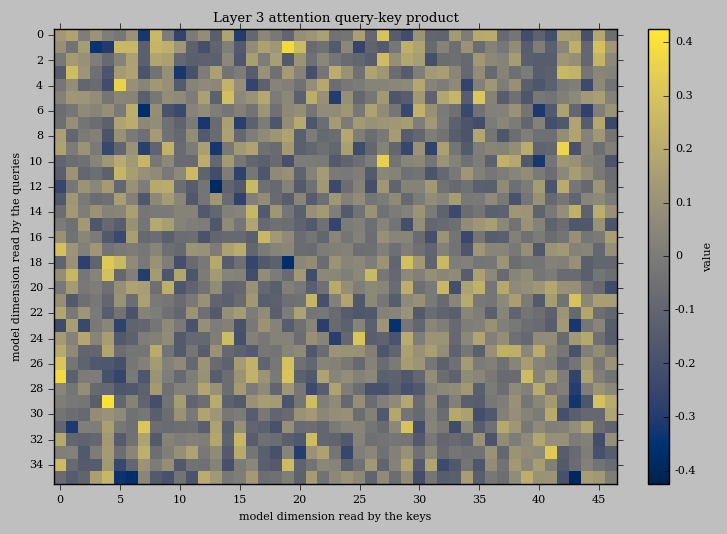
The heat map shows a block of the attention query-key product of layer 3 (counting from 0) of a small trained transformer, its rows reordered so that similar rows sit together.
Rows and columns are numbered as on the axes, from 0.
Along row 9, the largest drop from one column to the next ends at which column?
43
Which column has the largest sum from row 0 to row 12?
6
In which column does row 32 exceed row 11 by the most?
15
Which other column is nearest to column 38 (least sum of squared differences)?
37
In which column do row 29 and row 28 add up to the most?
45
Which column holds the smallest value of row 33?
20
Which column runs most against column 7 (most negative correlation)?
17
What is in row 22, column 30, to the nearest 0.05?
-0.15
